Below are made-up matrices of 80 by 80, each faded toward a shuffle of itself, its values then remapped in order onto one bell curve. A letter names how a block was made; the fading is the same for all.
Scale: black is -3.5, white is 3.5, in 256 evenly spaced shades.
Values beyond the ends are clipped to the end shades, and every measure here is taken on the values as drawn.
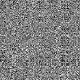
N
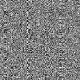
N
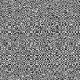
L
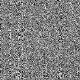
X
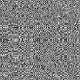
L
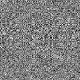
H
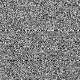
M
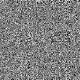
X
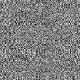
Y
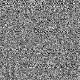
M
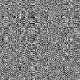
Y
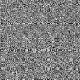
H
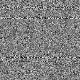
M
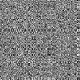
Y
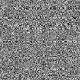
H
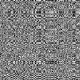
L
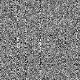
X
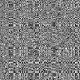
L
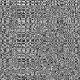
L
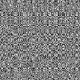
L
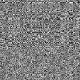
H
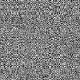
Y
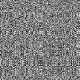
Y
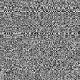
H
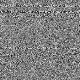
M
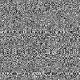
H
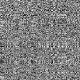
H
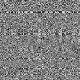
H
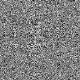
X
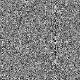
X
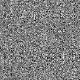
X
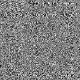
X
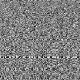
H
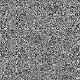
X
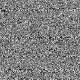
M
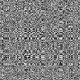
L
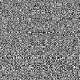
H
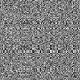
Y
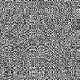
Y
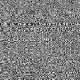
H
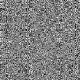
N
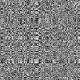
L
